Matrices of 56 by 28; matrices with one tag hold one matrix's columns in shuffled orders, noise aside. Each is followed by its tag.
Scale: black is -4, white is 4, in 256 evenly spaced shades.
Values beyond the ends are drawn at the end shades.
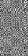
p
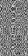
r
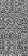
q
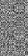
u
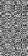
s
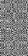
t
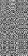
q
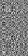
u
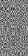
r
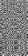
q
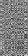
q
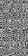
t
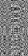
r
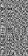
r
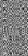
r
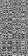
q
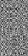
r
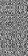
u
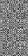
t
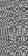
r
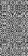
s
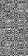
t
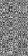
u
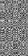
t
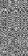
p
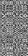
s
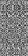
s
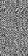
p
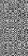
t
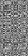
s
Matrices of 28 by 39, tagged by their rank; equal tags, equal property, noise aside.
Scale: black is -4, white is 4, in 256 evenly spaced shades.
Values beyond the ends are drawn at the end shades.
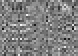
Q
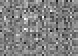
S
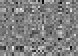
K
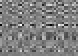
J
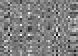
J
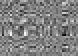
K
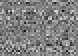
S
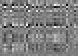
J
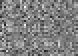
S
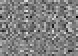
Q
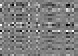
J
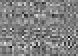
Q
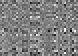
Q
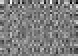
J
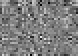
Q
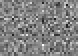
S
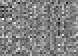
S
